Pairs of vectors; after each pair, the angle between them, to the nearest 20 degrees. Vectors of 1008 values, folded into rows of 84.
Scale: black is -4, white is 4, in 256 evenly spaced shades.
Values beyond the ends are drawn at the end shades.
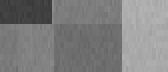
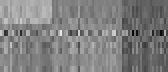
140 degrees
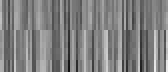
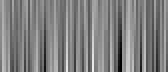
100 degrees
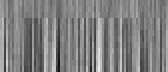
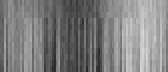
120 degrees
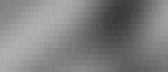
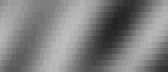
60 degrees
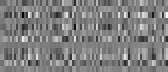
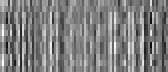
100 degrees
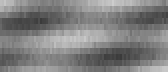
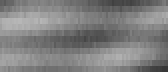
160 degrees
